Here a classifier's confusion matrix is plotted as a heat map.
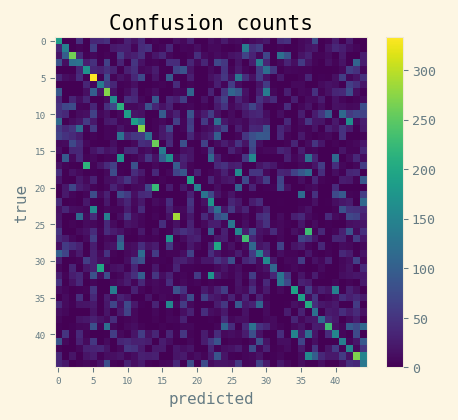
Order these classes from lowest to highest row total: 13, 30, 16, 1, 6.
6, 1, 30, 13, 16
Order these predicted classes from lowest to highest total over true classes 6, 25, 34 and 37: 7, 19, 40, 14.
14, 19, 7, 40
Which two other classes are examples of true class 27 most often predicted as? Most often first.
16, 9
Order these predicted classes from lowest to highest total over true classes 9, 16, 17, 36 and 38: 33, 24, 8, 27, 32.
32, 33, 27, 24, 8
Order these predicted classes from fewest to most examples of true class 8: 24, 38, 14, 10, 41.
41, 38, 10, 24, 14
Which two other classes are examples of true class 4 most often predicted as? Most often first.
30, 18
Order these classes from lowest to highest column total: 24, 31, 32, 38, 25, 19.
31, 38, 25, 32, 24, 19
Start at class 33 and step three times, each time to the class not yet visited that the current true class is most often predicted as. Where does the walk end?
44
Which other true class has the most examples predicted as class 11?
17
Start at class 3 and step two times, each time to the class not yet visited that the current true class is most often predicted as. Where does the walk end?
12
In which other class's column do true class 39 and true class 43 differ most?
36
